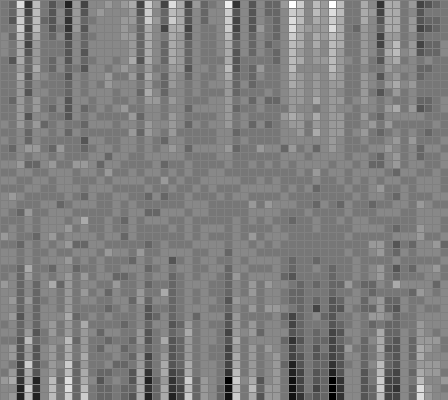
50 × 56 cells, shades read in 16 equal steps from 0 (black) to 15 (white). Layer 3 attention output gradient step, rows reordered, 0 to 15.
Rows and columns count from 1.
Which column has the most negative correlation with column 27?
36
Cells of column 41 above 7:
22
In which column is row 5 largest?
37
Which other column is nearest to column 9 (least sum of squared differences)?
30
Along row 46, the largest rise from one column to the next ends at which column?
4
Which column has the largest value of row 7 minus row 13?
50
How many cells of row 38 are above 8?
6
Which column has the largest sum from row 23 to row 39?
9
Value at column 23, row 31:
7
